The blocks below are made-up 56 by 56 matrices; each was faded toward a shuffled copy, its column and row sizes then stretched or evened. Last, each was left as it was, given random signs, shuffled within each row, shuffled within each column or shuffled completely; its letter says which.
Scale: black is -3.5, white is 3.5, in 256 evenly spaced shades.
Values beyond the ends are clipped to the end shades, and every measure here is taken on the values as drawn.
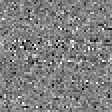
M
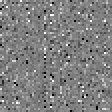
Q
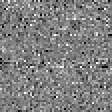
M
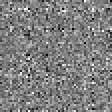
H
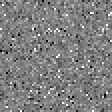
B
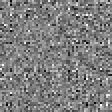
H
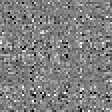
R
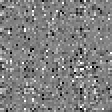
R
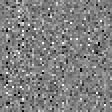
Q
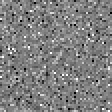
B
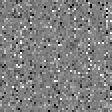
Q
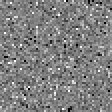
B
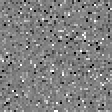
B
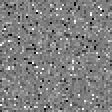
B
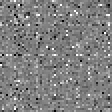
H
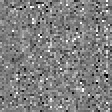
Q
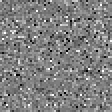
M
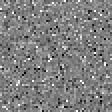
B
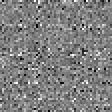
R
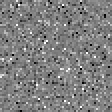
B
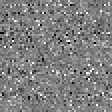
M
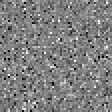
Q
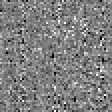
Q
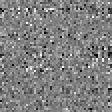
R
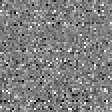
M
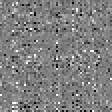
R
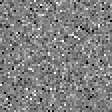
B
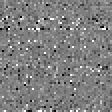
M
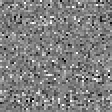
M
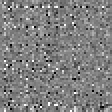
R
